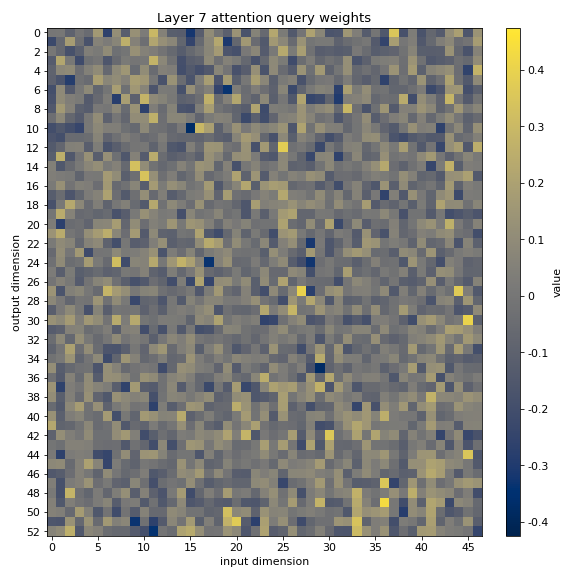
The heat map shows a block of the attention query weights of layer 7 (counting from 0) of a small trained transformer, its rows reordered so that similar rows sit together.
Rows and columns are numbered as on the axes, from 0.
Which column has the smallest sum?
31
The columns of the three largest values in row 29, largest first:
26, 23, 38
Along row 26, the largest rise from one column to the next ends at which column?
16
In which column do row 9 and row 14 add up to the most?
9
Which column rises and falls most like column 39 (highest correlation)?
24
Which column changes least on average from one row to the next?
3
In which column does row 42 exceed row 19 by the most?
21
